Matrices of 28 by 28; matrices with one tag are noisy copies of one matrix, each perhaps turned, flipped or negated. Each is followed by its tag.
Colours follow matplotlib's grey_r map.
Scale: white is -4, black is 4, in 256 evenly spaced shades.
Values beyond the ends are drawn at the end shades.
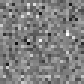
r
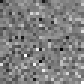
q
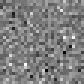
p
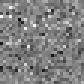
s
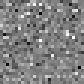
r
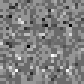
s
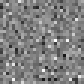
r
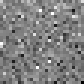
q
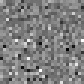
r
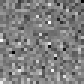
q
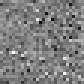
p
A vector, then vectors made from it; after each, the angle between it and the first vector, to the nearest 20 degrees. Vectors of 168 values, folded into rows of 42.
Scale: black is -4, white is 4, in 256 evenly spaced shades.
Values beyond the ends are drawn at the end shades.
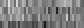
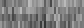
80 degrees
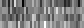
140 degrees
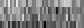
20 degrees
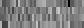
120 degrees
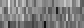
20 degrees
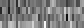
140 degrees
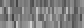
100 degrees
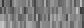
100 degrees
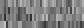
100 degrees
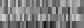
40 degrees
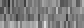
140 degrees
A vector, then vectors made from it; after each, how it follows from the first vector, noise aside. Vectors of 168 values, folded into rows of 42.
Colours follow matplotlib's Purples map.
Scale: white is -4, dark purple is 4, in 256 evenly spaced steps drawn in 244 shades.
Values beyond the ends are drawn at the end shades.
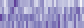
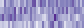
wrapped around.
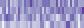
reversed.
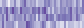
wrapped around.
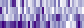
reversed, negated, scaled up.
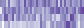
reversed.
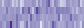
wrapped around, partly zeroed.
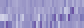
wrapped around, partly zeroed.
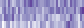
reversed.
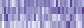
reversed.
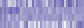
wrapped around, partly zeroed.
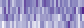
reversed.
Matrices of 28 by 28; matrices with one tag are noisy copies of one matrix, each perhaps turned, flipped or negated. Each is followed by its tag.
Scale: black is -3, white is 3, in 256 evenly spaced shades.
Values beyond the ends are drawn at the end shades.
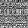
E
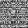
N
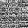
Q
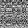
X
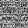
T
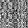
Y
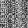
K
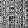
E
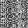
K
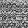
X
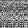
K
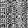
K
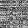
Q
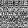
K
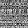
E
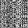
K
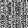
T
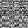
Y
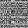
N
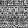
K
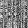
Q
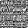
T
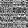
T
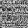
T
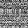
E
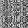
X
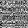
T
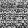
X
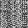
K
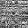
Q
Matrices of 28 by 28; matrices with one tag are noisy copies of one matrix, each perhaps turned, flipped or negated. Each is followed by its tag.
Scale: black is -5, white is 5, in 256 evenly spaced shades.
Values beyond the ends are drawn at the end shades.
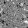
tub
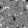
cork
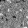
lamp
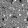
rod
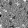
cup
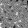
lamp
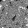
cork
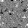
cup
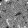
cork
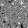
tub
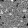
cup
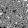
lamp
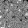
lamp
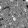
cork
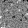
lamp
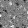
cup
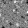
cup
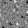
cup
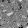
cork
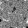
cork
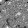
cork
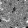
cork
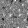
rod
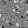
cup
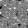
rod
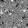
cup
